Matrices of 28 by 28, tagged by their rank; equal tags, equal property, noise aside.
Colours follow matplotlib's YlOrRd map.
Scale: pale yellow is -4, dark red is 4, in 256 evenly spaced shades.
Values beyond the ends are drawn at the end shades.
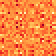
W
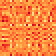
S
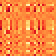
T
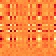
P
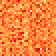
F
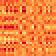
T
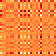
P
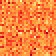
F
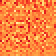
F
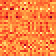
W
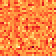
F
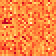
F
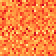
F
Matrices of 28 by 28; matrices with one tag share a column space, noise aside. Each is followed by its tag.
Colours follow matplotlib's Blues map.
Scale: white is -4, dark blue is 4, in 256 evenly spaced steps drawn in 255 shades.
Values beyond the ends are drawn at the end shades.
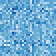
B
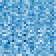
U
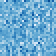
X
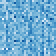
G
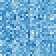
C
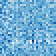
U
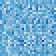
B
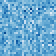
B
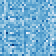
C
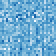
G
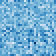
U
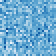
U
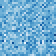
U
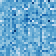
X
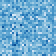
C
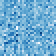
U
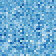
U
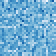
X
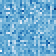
B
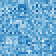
B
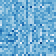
U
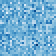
B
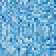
G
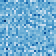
X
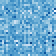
B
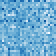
X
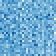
C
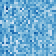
B
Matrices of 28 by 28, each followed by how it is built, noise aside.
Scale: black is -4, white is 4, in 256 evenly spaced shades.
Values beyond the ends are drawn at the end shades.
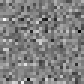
uneven rows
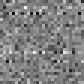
uneven rows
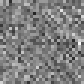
Toeplitz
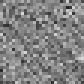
Toeplitz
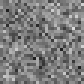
Toeplitz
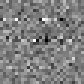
uneven rows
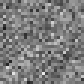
Hankel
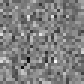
low rank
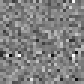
uneven rows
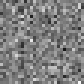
low rank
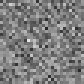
Toeplitz
